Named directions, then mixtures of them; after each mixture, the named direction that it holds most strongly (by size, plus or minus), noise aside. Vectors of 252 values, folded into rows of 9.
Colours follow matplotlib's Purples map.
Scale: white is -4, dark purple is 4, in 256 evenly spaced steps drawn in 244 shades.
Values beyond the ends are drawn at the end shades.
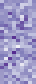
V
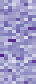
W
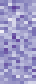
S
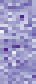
V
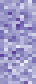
V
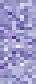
V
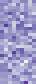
V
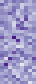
V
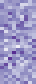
V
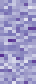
W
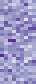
W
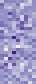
V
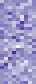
V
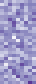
S
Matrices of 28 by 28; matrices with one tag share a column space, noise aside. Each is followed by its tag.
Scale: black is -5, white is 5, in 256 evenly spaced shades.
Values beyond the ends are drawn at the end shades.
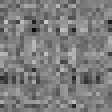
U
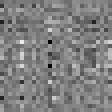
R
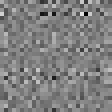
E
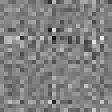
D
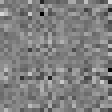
E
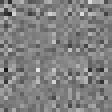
E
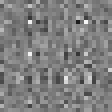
U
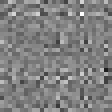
E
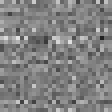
D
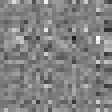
D
